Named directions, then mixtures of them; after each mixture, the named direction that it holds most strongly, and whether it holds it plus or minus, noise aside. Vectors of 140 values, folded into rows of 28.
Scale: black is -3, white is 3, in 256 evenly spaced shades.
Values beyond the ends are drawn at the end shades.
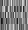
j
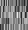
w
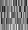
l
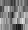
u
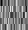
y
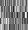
w, minus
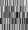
w, minus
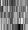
u, plus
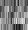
u, plus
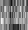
u, plus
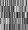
w, minus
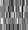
j, minus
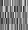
j, plus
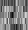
u, plus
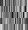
w, minus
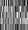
w, plus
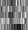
u, plus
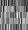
w, plus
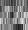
u, plus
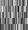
l, minus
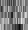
u, plus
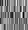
w, minus
